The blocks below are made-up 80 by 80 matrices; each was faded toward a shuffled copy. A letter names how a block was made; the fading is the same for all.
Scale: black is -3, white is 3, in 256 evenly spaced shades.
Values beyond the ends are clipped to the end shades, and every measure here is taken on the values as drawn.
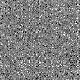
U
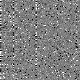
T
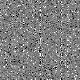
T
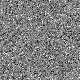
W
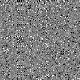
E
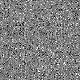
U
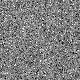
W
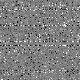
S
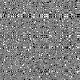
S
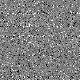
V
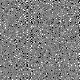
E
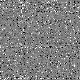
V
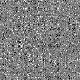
U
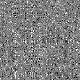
U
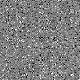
U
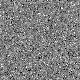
W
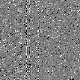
T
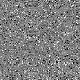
U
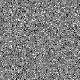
U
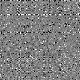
S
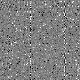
E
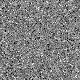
W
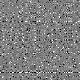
S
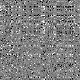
S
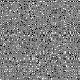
S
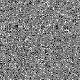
U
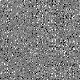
E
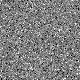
W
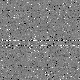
V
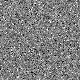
W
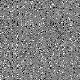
T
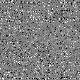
V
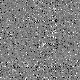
V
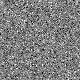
W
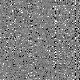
T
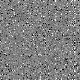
E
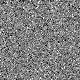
W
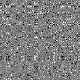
S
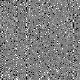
T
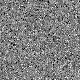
W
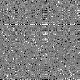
S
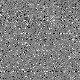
V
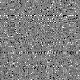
S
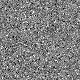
W
